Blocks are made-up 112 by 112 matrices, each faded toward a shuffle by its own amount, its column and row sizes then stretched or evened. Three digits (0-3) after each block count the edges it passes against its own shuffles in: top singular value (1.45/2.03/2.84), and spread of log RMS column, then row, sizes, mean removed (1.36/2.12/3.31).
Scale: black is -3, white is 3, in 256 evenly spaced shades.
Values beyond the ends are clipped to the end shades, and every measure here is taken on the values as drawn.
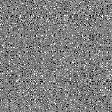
2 1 2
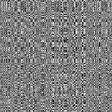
3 3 1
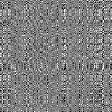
3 3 1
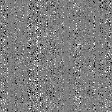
0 3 0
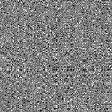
2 1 1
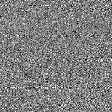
2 0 2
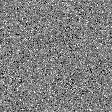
0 0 0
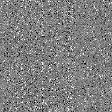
1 2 1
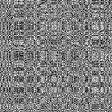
3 2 1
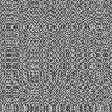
3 1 1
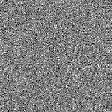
2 0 0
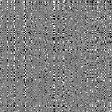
3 3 2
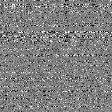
1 0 3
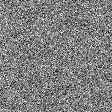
0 0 0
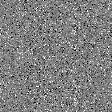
0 1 0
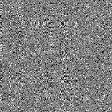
2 2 1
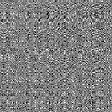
3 2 2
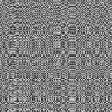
3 1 3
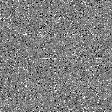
1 1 1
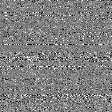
0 0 3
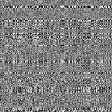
3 1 3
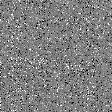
0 1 1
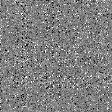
0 2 1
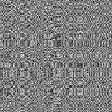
3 1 0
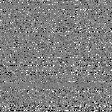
1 1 3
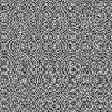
3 0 0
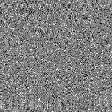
2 0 0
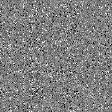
1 2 1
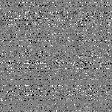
1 1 3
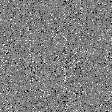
0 1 1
